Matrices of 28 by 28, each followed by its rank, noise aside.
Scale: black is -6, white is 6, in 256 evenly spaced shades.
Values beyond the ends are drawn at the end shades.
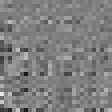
three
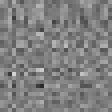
three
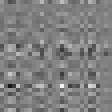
two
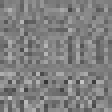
four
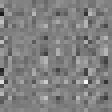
two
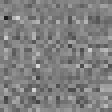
four
